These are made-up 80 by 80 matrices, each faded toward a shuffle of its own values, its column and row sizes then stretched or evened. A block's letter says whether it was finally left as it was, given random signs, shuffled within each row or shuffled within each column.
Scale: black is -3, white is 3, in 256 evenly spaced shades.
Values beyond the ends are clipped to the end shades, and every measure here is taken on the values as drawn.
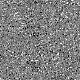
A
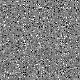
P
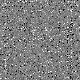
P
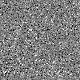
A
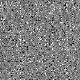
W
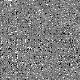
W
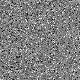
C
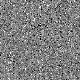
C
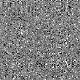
W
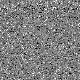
A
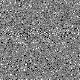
A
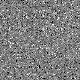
A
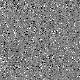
P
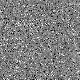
A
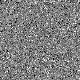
A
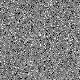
C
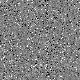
C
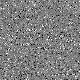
A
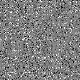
W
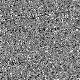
A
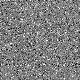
A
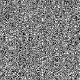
W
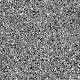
A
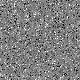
C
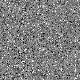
C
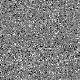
W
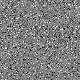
A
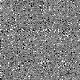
W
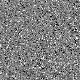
C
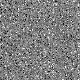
C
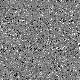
A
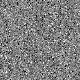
C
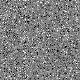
C
